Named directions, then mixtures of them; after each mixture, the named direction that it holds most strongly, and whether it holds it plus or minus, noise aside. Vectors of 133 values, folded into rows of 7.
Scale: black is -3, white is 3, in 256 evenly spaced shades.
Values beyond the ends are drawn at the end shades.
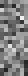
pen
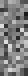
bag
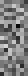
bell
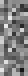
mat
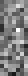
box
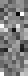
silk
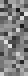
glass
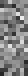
pen, plus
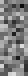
box, minus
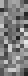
bag, plus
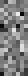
silk, minus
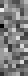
silk, minus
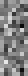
mat, plus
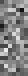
box, plus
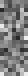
silk, plus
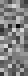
bell, plus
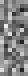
mat, plus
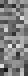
pen, plus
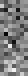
glass, plus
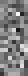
silk, minus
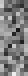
box, minus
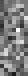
box, plus
